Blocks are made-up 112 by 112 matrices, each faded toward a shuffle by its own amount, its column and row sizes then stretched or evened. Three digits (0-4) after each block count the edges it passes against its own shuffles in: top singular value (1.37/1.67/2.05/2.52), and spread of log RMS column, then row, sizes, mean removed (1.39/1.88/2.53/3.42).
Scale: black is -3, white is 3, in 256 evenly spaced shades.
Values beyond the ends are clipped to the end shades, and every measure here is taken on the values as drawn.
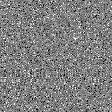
3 0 0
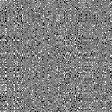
4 3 1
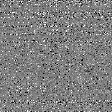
2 1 4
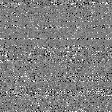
1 1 4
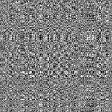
4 3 3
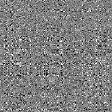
3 3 3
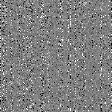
2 4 0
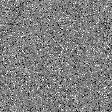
0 1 0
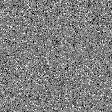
1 0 1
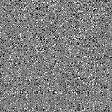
3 1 2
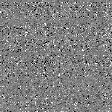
0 2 3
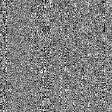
3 4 0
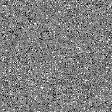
2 2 1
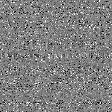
2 0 3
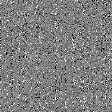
1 3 1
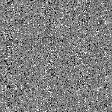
2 2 0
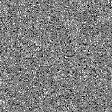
2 1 1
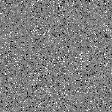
0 2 2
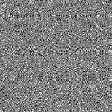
4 1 2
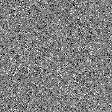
0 2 1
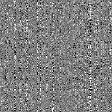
3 4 1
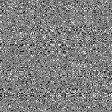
4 0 3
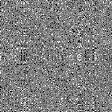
3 2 1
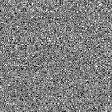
3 0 2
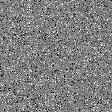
1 1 0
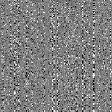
4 4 0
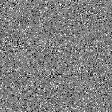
2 0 2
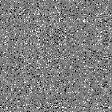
3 2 2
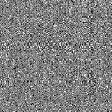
4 1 2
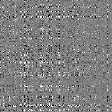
4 4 4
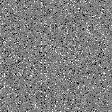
2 2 0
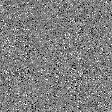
1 1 1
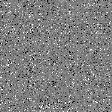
1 2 2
